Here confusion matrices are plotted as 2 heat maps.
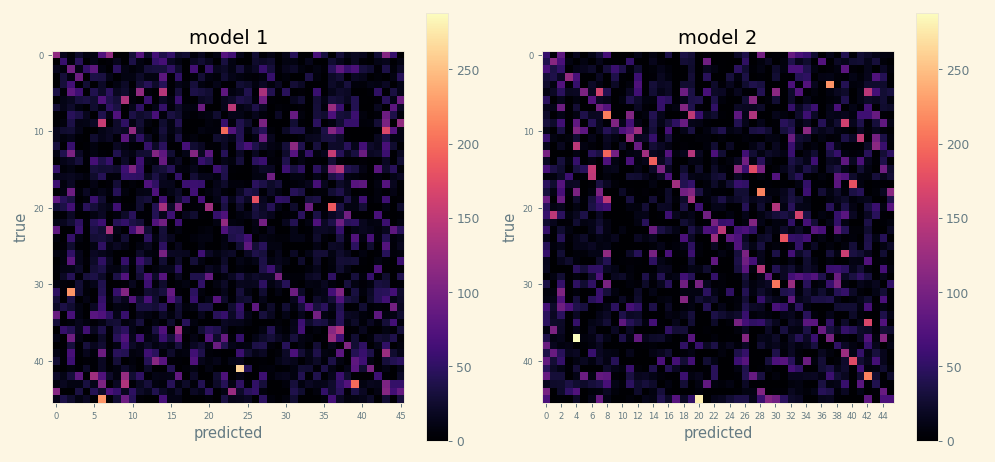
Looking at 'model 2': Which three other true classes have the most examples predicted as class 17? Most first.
45, 40, 9
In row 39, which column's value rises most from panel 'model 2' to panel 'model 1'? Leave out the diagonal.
43
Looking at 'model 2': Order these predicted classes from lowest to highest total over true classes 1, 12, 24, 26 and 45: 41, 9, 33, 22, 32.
9, 41, 33, 22, 32
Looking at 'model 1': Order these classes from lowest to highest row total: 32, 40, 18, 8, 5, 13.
18, 40, 8, 32, 5, 13
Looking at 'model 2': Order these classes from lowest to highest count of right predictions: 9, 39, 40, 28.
9, 39, 28, 40
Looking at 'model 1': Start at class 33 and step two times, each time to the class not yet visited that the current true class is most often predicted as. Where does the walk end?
23
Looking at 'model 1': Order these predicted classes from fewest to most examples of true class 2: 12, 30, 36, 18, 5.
30, 12, 36, 18, 5
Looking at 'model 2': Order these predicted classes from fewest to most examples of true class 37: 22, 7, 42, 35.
22, 7, 35, 42
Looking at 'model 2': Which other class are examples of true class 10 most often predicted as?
12
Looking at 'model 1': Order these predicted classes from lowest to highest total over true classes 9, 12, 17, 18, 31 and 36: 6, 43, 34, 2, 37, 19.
19, 34, 6, 43, 37, 2
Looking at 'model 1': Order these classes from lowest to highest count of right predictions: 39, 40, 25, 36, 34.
39, 40, 25, 34, 36
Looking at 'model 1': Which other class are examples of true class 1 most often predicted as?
14
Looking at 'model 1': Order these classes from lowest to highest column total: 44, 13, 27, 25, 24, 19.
25, 19, 44, 13, 24, 27
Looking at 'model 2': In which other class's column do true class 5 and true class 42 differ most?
30
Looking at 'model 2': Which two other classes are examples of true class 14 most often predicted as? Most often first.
26, 39
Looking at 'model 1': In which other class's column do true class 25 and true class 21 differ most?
38
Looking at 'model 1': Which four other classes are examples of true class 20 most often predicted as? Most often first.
36, 14, 16, 33
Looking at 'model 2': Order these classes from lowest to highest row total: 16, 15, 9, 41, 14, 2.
41, 2, 16, 14, 9, 15
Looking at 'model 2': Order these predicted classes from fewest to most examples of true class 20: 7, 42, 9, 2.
9, 2, 42, 7
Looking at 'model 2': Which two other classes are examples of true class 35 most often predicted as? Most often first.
42, 25
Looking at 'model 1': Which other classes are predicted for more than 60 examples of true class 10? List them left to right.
22, 23, 36, 37, 43, 44
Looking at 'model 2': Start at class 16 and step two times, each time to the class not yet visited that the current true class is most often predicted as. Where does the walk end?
27
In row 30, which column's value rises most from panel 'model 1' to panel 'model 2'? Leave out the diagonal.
32
